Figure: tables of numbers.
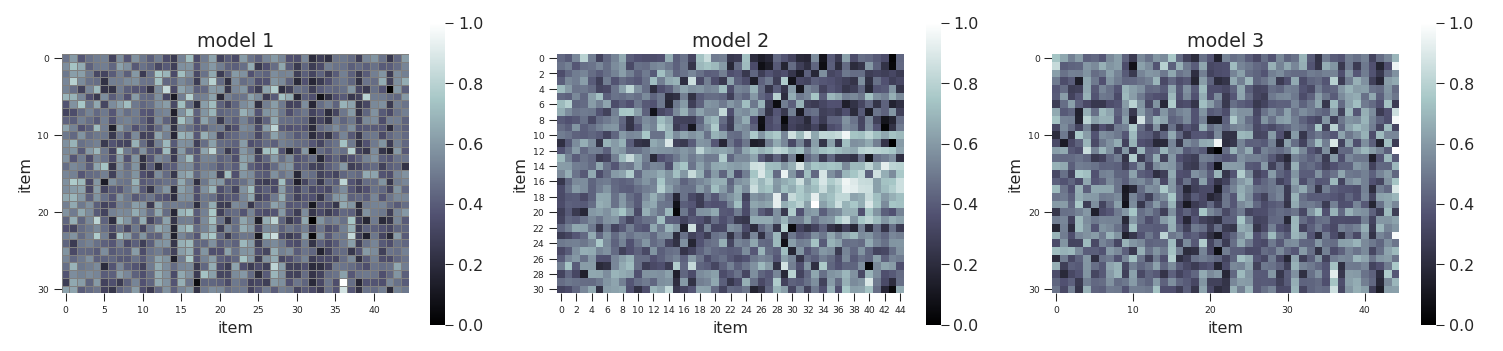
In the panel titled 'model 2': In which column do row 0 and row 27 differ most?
34
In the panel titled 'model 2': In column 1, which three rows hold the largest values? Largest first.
6, 27, 15
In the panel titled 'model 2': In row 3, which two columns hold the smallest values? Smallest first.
30, 25
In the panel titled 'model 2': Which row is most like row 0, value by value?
1
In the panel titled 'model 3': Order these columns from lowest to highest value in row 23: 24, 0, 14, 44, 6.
6, 24, 0, 14, 44
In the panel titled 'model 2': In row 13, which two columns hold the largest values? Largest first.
9, 21
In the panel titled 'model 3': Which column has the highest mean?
44
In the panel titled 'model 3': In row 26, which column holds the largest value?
15
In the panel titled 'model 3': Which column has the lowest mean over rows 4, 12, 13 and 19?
21
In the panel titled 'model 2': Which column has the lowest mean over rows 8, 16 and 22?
16
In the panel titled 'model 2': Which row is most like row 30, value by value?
11
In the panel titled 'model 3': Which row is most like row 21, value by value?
18
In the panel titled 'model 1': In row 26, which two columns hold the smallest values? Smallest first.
14, 38
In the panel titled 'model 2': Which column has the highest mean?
37
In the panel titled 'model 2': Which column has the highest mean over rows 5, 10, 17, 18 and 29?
40
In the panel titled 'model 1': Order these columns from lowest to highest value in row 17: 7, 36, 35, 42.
42, 7, 35, 36
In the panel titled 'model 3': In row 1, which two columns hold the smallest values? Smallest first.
10, 42
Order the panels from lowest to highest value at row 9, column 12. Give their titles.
model 3, model 1, model 2
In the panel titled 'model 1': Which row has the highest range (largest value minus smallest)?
29
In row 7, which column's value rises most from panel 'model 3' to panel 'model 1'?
3
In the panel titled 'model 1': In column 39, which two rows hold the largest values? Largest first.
5, 15
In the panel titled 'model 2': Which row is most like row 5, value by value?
24
